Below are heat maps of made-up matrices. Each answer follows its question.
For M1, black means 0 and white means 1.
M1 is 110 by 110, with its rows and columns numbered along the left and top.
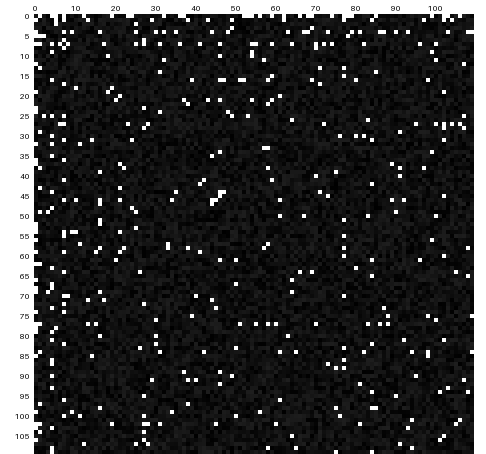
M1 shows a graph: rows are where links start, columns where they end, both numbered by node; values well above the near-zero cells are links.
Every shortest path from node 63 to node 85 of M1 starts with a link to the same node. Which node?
node 4
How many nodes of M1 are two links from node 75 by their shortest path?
5
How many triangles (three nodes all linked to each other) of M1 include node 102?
3
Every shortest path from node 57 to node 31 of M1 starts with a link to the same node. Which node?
node 11
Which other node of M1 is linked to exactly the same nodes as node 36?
node 74
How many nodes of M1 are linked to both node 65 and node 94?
2
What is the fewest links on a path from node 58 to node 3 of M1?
3
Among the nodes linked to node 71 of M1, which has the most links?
node 44
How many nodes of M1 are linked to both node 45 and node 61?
1
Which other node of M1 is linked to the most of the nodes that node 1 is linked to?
node 0
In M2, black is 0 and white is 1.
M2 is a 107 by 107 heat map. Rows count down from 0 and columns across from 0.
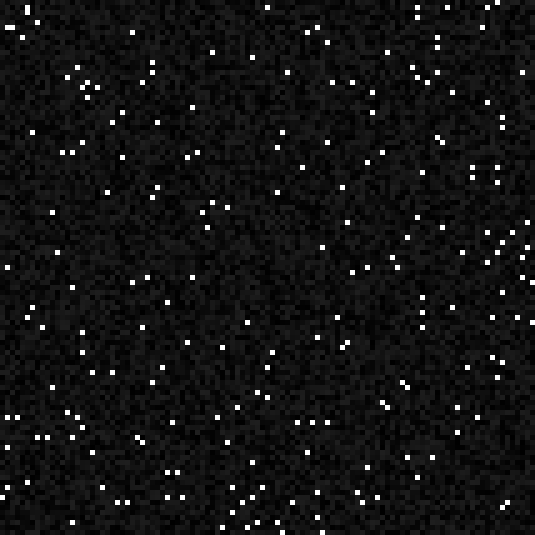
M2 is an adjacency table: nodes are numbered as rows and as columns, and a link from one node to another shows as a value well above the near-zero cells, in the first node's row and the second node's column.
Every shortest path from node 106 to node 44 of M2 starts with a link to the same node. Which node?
node 64
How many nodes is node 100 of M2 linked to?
6
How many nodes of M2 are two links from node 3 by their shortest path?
4
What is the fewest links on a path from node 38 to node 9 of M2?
5
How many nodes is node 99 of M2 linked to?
5
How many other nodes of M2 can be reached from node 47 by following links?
7
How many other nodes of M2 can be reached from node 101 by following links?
6
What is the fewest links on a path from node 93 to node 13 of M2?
6
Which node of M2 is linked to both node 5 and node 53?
node 1
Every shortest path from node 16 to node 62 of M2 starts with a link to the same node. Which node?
node 28
